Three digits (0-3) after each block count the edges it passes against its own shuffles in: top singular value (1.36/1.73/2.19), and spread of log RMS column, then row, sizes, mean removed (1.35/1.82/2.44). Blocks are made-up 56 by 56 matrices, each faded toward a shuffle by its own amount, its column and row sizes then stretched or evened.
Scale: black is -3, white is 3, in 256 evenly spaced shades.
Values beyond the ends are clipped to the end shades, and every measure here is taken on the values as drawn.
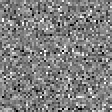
1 0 2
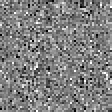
1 1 0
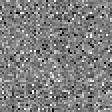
2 0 2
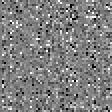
0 3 0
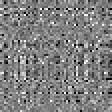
3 1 3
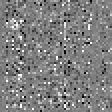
1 3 1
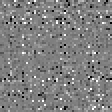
0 1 3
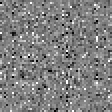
1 2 1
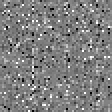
1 2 1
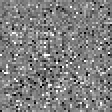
1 1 1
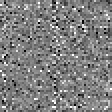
2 2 0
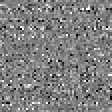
0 1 3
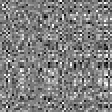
3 3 0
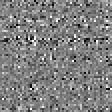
0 2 3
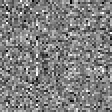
2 2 0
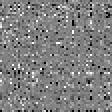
2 2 2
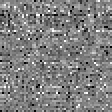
2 0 2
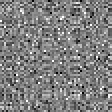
3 0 0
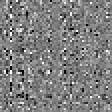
2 3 2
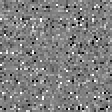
0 1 2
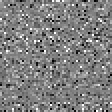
1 1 3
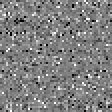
1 0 2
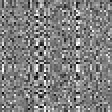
3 3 0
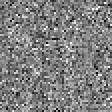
0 1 0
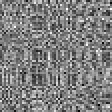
3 1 0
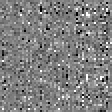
1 3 1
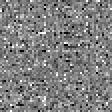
1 1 2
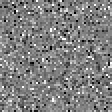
0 0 0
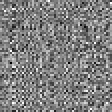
3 2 1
